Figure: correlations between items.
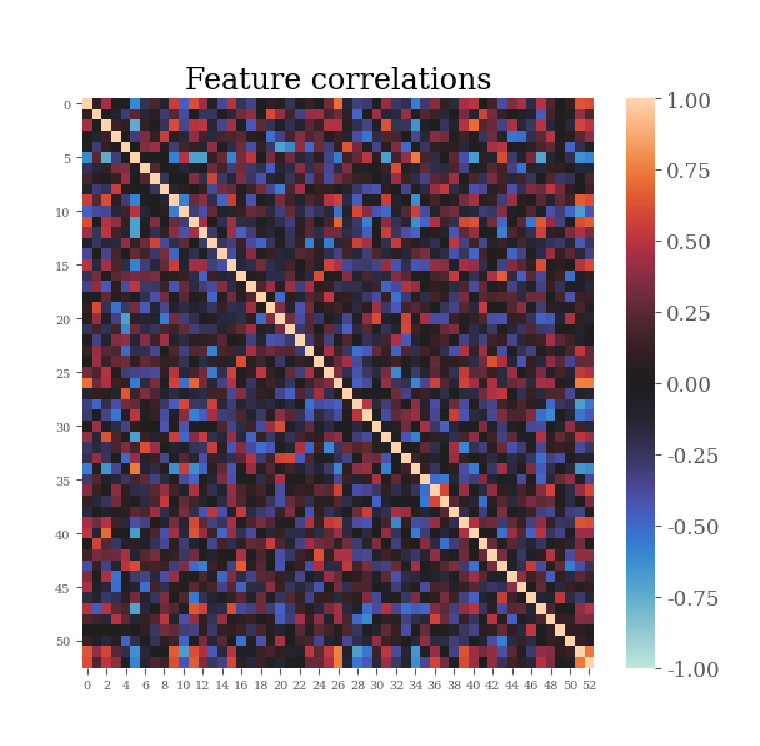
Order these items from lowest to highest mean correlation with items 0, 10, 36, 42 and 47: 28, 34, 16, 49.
34, 28, 49, 16
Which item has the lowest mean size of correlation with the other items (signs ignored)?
49
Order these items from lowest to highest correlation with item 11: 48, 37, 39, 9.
37, 9, 48, 39
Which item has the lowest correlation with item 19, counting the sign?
3
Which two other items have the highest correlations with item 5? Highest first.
34, 43
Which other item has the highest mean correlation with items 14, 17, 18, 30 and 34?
5
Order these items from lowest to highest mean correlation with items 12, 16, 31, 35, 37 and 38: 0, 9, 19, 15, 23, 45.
19, 45, 23, 0, 15, 9
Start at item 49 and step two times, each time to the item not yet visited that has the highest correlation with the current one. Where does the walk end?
43
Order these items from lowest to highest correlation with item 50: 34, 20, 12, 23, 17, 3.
34, 17, 3, 23, 12, 20
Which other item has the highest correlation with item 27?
4
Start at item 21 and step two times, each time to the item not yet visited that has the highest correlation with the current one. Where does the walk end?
20
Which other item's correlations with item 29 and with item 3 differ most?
48
